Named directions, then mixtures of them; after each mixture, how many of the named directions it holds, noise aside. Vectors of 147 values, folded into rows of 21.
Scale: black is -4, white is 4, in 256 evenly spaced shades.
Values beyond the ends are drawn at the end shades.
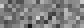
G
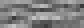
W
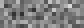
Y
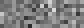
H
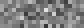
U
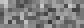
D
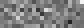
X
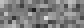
four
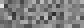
two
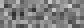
one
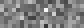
one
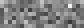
three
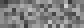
three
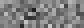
four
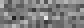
three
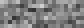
three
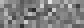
three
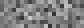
one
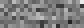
four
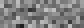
three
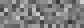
two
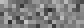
two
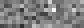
four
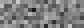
three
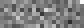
one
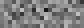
two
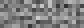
three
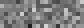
four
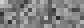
three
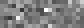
two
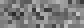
two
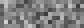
two
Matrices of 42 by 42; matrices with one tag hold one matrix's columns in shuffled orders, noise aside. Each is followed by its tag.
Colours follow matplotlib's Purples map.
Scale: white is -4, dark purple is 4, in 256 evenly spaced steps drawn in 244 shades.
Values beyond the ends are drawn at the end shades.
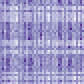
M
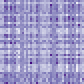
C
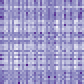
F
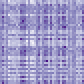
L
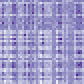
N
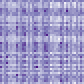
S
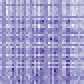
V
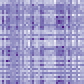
L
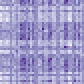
M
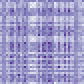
S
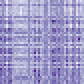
V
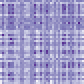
N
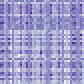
N
